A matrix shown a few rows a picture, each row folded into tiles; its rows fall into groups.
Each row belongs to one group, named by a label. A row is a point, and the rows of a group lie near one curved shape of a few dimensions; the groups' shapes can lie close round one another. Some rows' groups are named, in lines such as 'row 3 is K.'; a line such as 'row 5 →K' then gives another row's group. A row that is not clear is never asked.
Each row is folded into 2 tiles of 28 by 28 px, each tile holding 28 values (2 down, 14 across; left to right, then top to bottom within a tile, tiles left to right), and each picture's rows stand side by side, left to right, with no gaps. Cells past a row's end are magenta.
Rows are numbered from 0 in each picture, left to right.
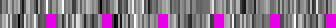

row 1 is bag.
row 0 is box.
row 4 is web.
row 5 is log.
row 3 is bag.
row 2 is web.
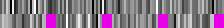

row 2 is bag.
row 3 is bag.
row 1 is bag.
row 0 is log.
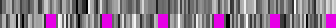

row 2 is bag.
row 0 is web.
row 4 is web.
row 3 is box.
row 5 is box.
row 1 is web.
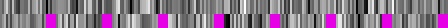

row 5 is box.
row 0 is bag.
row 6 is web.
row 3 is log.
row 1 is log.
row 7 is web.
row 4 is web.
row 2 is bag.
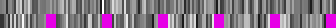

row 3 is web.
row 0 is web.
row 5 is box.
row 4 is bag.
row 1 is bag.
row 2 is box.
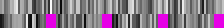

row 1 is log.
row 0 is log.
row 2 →web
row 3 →log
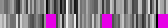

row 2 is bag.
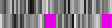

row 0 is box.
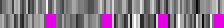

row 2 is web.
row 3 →box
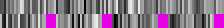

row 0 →log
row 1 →log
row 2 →web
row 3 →box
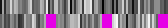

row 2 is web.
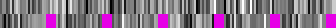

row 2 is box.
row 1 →box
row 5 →log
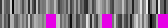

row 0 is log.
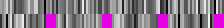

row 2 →box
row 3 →bag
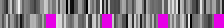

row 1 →log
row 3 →box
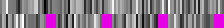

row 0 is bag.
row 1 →log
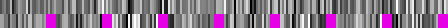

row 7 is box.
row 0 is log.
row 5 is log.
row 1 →bag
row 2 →web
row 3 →web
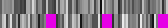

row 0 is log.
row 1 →bag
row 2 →box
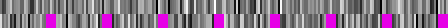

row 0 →box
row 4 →log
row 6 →bag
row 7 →bag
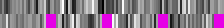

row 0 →bag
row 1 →bag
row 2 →web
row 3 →log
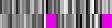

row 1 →bag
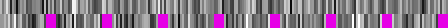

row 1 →web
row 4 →web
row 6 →web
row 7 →box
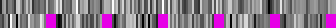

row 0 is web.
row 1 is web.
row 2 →log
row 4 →bag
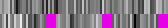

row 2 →web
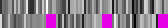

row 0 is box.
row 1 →log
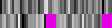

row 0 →web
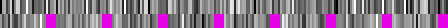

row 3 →box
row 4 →box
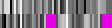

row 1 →box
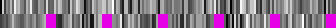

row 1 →box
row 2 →web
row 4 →web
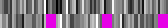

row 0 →bag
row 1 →web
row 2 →web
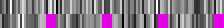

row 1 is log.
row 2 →bag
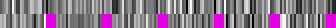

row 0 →bag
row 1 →bag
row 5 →web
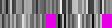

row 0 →web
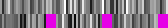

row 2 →log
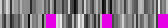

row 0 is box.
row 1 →web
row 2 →bag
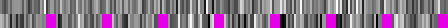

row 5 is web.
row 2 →box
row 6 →web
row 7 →box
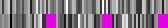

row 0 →bag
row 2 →box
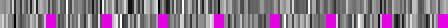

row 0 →log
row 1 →bag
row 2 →web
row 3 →log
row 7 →box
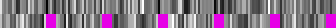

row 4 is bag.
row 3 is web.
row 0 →web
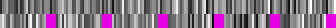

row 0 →log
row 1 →log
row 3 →bag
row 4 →bag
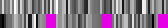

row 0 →log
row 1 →box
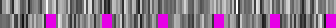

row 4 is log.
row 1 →log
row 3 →bag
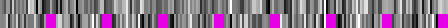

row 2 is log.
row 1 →web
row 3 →web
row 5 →bag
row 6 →web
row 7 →bag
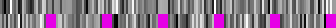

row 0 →box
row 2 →web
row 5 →bag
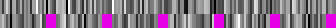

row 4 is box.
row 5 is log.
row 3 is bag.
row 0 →bag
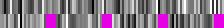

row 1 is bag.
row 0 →box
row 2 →bag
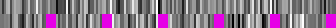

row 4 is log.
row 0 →bag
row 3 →log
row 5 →bag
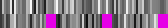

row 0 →log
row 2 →log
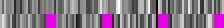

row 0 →log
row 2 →bag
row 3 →log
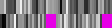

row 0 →web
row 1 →box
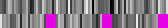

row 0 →box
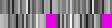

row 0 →log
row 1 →log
